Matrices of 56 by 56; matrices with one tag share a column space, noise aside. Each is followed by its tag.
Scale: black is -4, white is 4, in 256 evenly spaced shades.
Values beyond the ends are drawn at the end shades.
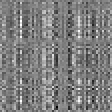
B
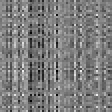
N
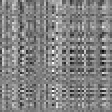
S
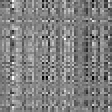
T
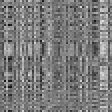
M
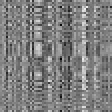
M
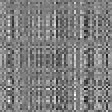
B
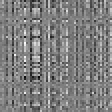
T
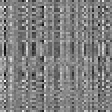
M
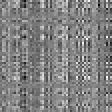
T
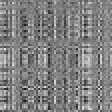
B
